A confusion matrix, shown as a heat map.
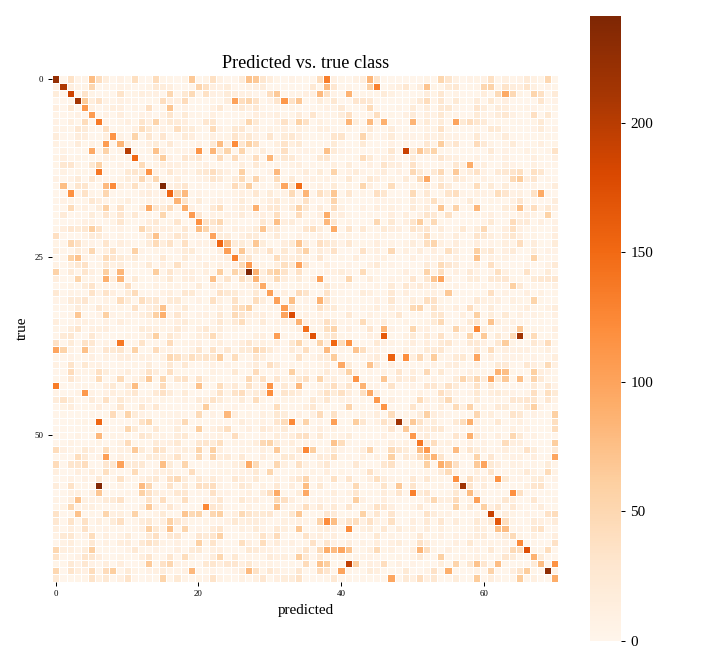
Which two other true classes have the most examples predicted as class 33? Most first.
48, 31
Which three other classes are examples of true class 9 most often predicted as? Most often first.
25, 7, 23
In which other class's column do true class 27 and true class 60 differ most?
21
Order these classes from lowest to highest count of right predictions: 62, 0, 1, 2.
62, 2, 1, 0
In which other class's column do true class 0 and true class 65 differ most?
38
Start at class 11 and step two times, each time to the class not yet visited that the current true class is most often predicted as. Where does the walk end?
55
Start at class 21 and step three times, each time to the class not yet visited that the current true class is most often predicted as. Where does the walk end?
24
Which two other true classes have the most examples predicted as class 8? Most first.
15, 69
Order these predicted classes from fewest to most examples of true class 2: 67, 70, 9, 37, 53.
53, 70, 9, 67, 37
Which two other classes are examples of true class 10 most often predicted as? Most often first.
49, 20
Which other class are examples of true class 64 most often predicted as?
23
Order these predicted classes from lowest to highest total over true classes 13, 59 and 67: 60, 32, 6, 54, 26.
60, 32, 26, 54, 6
